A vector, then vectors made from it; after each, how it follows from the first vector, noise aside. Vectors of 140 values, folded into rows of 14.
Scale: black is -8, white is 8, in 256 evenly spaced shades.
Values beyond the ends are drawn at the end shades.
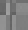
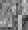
reversed, scaled up.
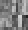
reversed, scaled up.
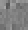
negated, partly zeroed.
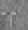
negated, partly zeroed.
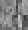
reversed, scaled up.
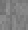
shrunk.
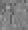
partly zeroed.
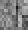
reversed, scaled up.
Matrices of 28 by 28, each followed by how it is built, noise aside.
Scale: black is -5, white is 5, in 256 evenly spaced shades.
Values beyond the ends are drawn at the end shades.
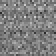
repeating columns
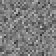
Hankel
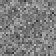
Hankel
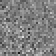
lower triangular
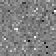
sparse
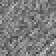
Hankel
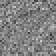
Hankel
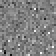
sparse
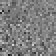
lower triangular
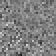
lower triangular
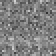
repeating columns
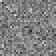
diagonal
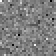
sparse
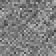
Hankel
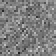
Hankel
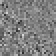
lower triangular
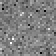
sparse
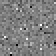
sparse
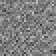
Hankel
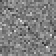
diagonal
